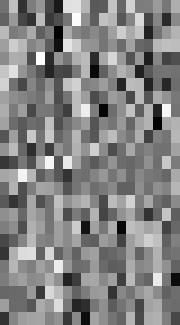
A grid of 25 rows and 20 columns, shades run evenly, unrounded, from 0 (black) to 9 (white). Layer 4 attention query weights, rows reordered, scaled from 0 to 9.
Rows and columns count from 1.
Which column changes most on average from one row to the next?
8
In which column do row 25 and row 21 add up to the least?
10
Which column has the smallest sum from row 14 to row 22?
14
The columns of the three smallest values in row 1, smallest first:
7, 3, 6
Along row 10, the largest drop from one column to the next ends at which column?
18
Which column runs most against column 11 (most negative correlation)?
13
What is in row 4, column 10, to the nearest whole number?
5
